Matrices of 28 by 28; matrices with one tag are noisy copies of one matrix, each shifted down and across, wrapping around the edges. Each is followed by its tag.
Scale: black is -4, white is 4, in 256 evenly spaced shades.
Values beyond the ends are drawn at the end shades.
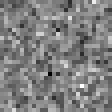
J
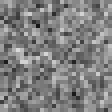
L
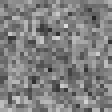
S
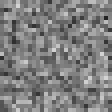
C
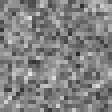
C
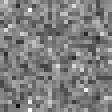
L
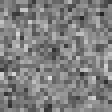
S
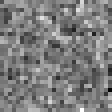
S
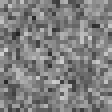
L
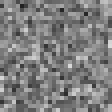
C
